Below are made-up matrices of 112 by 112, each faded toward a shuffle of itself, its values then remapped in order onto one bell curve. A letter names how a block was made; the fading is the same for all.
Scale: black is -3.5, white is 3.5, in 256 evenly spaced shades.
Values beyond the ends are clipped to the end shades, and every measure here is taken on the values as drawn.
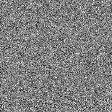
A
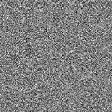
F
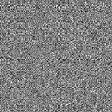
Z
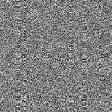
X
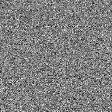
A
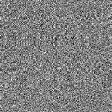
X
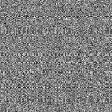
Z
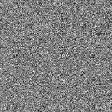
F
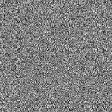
X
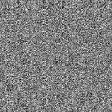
F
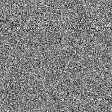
A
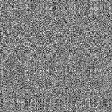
X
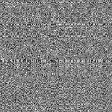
Z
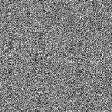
F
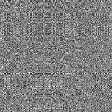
Z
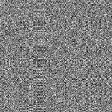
X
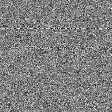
A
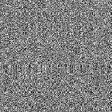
X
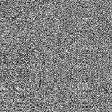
F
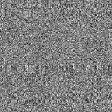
X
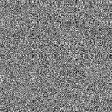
X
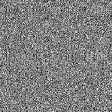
F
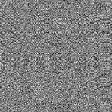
Z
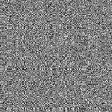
Z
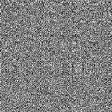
X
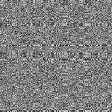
Z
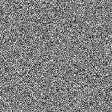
F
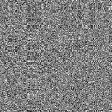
X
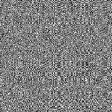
Z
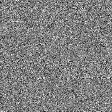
A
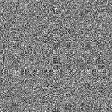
X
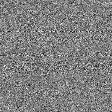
A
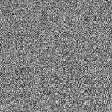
X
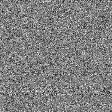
A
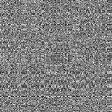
Z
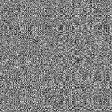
Z
